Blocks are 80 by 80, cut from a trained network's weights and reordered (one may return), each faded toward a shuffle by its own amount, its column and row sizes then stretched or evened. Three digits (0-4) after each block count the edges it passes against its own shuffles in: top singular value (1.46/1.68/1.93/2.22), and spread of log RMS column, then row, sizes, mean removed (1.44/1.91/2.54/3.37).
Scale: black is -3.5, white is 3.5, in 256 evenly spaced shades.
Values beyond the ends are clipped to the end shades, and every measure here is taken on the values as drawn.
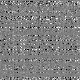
1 0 4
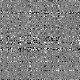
3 3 4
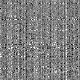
4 2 3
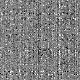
3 1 2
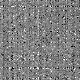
2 2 2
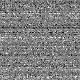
3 0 2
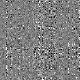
1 4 2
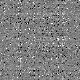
1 2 1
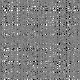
2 3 3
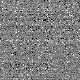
1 1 1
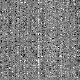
2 2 2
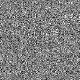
2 1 2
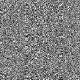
3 2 1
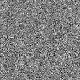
1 0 1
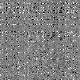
1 2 3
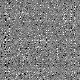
0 2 0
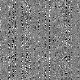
0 4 1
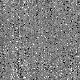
0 1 0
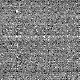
2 2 0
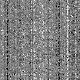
4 3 1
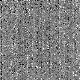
1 2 1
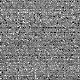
2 1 2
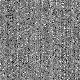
1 0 0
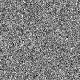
1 0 0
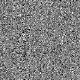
0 2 1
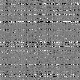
3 1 4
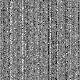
4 3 0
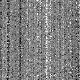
4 3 0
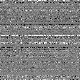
4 0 4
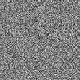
3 0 0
